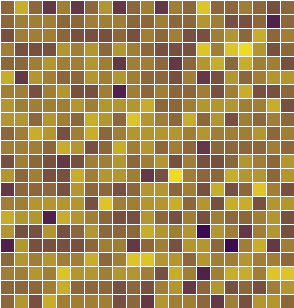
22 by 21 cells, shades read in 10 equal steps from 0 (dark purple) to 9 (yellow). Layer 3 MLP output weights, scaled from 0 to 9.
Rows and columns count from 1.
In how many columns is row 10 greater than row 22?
10
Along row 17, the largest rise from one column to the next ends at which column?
16
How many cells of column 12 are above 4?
12
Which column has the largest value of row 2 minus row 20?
15
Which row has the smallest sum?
18
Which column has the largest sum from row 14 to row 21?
11
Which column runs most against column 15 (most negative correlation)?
20
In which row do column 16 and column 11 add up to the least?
22
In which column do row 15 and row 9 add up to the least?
19
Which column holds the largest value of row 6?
1
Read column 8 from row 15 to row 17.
8 4 4
